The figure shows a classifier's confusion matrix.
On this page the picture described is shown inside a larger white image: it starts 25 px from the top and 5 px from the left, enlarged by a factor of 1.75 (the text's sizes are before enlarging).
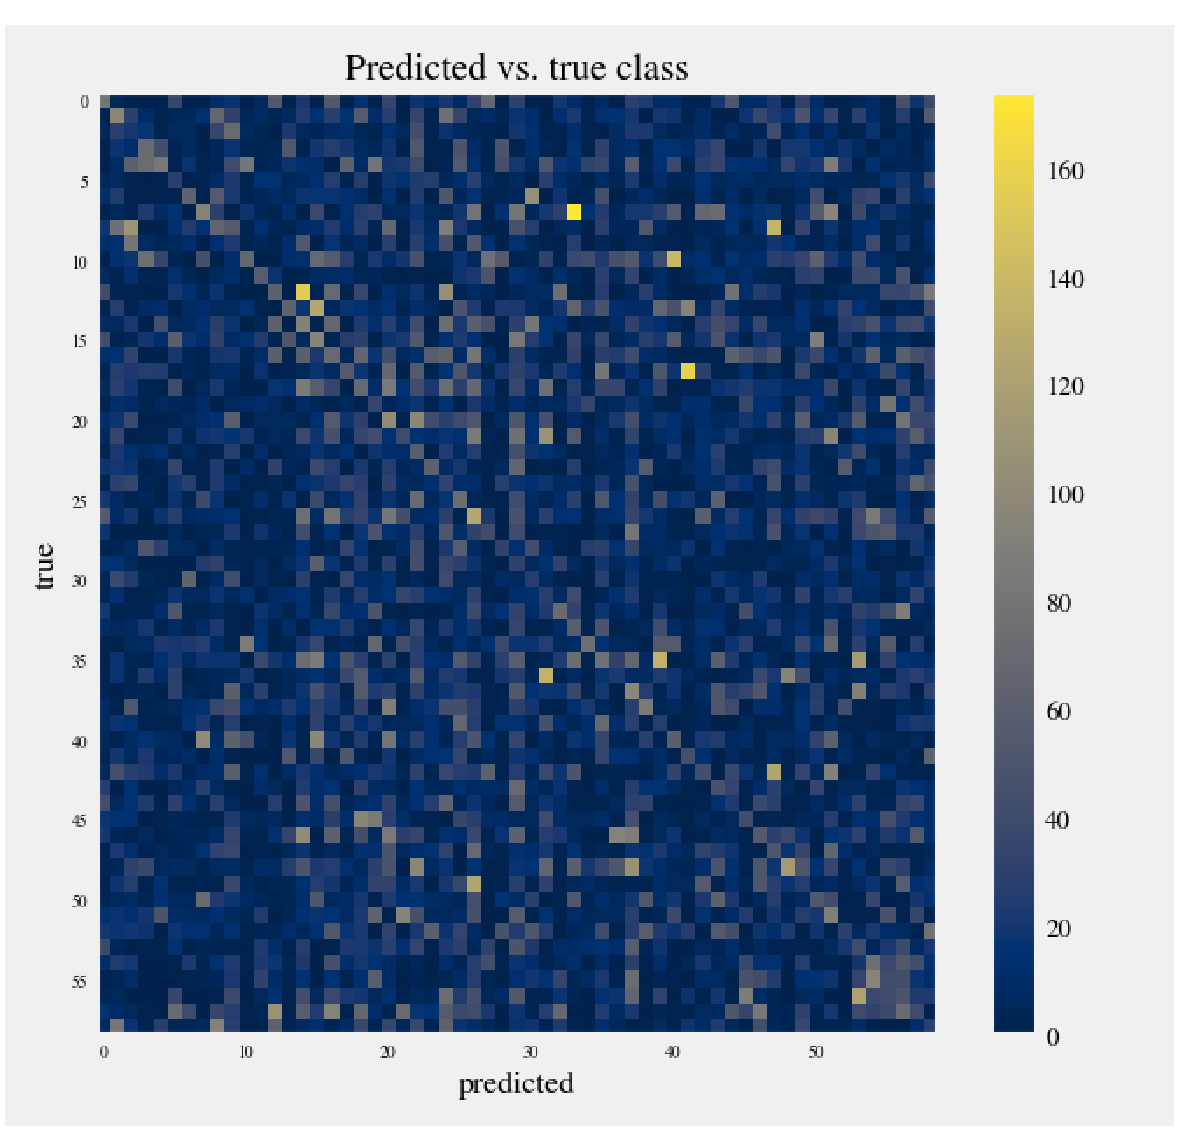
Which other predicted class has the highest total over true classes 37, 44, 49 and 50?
26
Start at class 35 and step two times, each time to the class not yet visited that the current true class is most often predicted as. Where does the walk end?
25
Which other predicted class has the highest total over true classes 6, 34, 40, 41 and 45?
15
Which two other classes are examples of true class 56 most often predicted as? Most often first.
53, 45
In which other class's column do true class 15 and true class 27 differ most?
50
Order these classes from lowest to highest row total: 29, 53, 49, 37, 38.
29, 53, 49, 38, 37
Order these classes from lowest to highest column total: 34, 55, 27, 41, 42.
34, 41, 27, 42, 55
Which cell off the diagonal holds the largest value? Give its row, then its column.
7, 33
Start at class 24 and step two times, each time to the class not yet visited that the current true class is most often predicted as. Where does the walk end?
12
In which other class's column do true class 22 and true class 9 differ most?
2
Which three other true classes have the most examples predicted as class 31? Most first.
36, 21, 18
